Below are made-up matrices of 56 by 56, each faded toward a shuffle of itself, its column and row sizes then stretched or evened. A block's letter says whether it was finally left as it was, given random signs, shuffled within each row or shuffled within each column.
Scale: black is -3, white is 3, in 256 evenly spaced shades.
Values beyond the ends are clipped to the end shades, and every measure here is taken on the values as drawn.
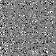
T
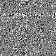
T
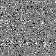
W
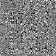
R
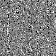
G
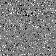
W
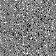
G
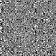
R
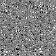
T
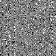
G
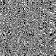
R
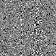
G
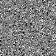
G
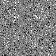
G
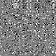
R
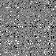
T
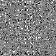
T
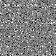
W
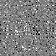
R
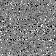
W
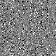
G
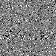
W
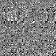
R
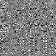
R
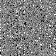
G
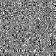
R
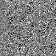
G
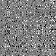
R
